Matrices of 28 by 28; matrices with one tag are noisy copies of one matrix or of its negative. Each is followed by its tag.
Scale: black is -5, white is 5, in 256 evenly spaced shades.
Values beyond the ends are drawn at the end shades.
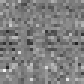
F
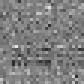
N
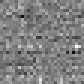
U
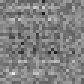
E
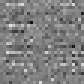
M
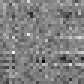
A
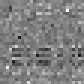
N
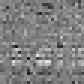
N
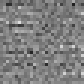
M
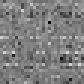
A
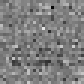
N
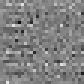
M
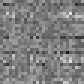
A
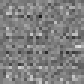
U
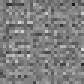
M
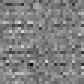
M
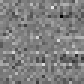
A
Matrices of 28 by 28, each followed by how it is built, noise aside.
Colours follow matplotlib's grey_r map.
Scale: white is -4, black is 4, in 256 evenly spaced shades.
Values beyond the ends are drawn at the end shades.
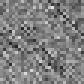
Toeplitz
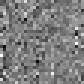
uneven columns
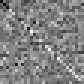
diagonal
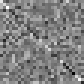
diagonal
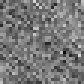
Toeplitz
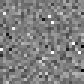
sparse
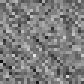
Toeplitz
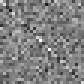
diagonal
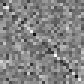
diagonal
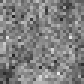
smooth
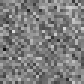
Toeplitz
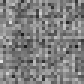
blocks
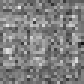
blocks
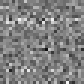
uneven rows
